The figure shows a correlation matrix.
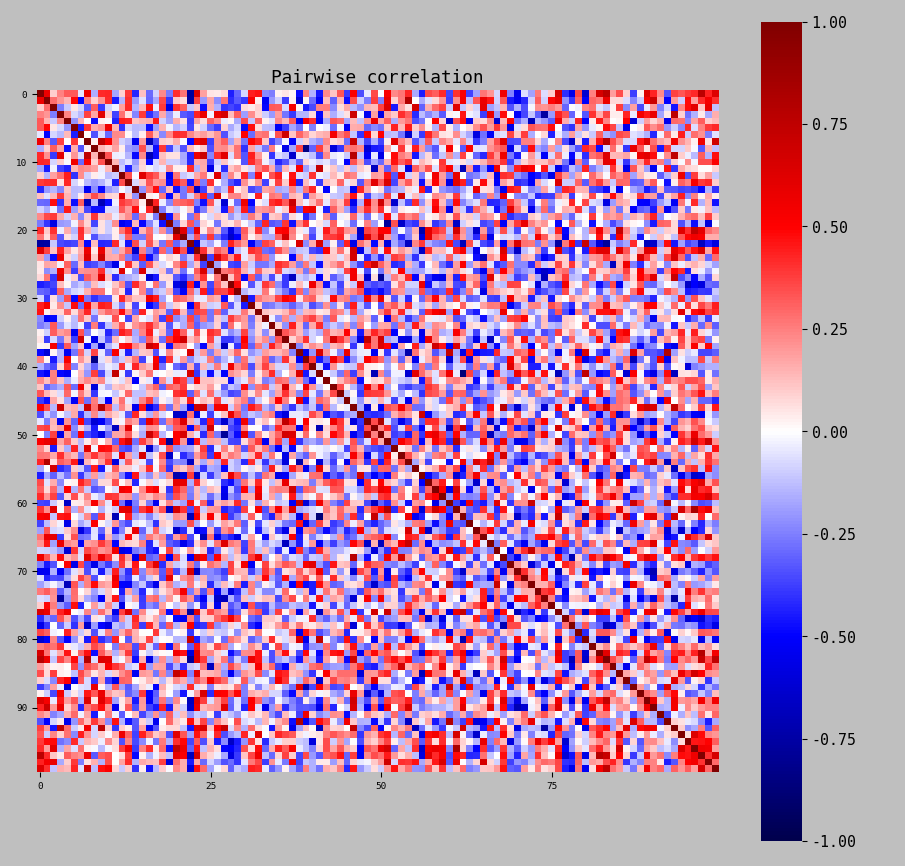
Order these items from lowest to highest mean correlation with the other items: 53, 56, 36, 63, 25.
56, 63, 25, 36, 53
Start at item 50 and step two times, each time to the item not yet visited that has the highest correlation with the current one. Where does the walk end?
36
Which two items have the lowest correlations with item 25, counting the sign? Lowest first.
84, 11
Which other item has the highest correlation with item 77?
28
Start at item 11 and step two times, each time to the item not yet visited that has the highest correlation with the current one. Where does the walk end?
80
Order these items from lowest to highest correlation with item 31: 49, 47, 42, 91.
47, 49, 91, 42
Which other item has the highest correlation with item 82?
97
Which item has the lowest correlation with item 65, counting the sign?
24
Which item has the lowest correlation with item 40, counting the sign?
95
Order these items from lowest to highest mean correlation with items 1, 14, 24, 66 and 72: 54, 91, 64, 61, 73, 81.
61, 73, 91, 81, 64, 54
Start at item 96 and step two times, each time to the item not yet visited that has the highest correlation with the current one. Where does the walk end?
51
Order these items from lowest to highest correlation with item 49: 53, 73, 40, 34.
34, 53, 40, 73
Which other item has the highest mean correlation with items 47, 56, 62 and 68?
66
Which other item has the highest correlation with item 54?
1
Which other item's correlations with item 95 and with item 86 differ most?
69
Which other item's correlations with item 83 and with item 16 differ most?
7
